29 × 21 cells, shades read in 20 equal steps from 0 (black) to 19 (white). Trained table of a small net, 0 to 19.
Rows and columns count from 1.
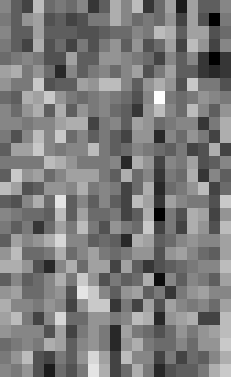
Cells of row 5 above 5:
17
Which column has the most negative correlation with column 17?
11
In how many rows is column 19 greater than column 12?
15
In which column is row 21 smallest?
5
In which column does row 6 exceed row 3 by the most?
2
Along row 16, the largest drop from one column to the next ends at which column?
7
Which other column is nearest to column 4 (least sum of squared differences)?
16
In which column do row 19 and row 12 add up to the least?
12
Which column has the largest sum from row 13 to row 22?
6
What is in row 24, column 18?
9
